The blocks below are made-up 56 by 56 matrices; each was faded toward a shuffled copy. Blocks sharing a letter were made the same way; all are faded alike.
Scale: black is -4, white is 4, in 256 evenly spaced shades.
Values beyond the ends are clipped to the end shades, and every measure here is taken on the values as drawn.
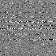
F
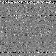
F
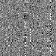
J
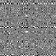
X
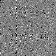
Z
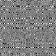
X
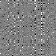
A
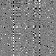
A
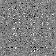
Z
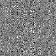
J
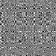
X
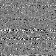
F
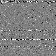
F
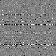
X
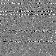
F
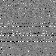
F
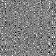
J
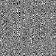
J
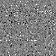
Z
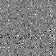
Z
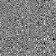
J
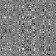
A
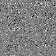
Z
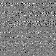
F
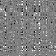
A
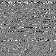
F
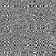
X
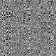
J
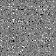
Z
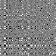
X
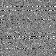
F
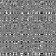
X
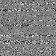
F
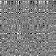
X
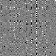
A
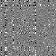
A
